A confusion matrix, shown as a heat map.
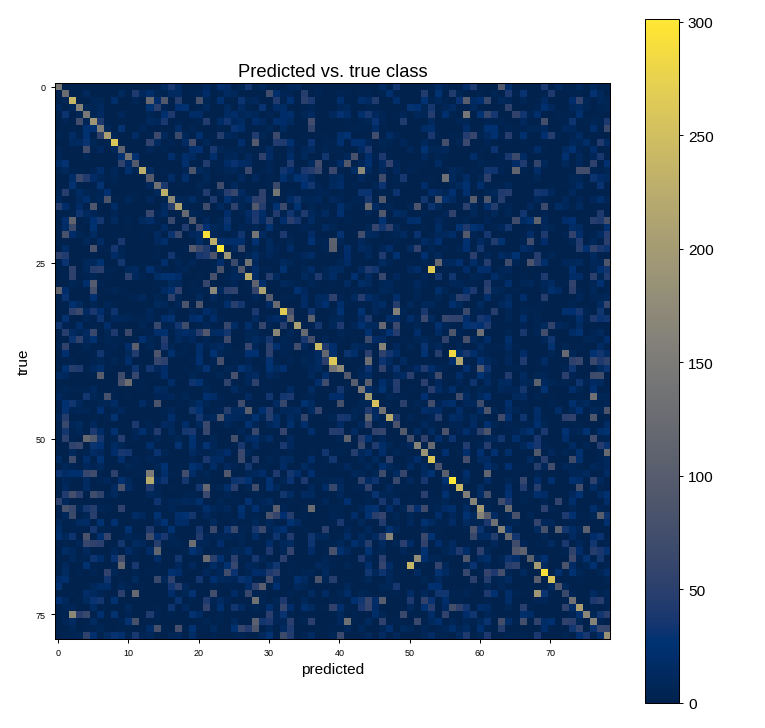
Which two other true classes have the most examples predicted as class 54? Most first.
25, 16
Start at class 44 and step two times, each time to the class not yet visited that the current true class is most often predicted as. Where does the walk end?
41
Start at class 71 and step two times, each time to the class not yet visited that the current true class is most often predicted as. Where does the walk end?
22
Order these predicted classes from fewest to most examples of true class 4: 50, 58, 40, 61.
50, 40, 61, 58
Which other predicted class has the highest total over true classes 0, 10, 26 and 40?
53
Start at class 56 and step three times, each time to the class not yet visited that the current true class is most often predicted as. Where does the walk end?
61
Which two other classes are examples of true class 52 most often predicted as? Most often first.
78, 68
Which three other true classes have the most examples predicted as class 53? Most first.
26, 51, 45
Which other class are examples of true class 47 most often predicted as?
44
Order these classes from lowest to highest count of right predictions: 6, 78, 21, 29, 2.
6, 78, 29, 2, 21
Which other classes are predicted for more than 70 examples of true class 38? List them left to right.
14, 56, 72
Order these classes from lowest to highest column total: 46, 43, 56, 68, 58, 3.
3, 43, 56, 68, 58, 46
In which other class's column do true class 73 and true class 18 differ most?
28
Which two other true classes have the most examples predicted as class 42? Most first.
10, 52
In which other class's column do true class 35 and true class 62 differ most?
31
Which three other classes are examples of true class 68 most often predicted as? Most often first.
50, 9, 72
